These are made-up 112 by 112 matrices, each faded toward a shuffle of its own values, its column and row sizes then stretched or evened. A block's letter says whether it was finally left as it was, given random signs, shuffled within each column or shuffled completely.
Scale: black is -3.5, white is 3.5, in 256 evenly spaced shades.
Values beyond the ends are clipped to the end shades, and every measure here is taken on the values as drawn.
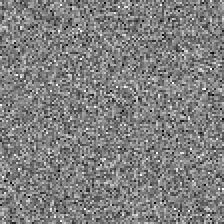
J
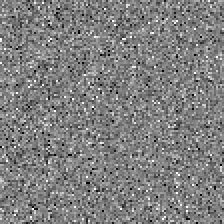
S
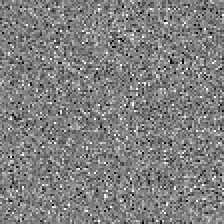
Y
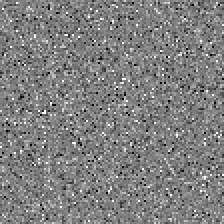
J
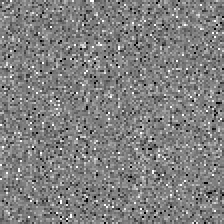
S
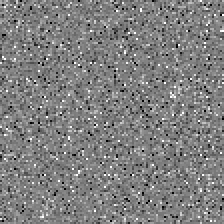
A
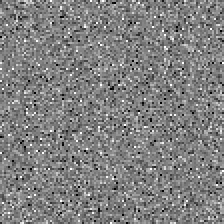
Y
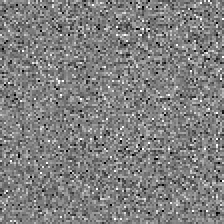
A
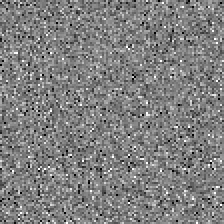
A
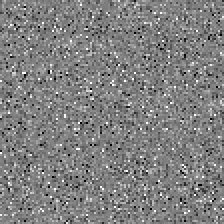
Y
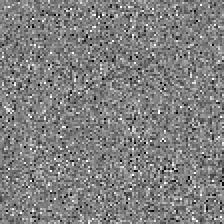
A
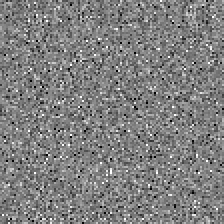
A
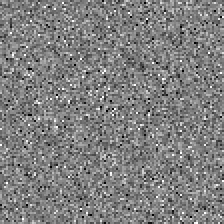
S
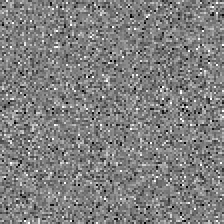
Y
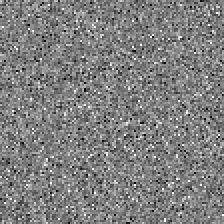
J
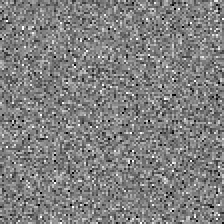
Y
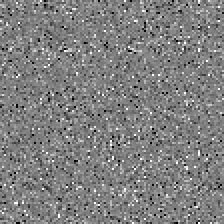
A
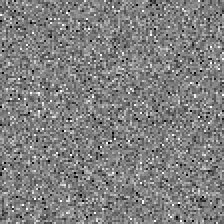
J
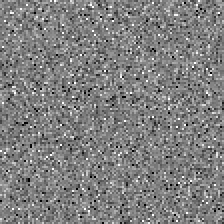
J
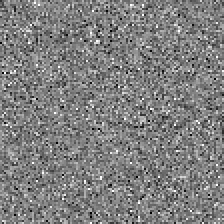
Y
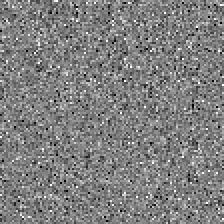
A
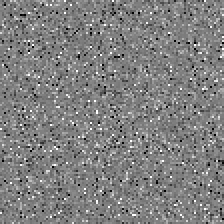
Y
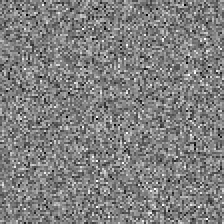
S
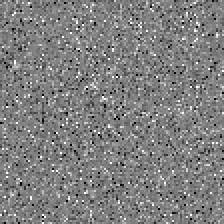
S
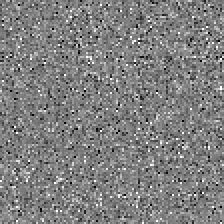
Y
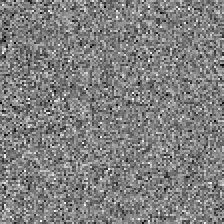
S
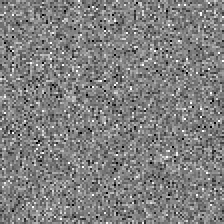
S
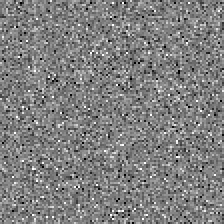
J
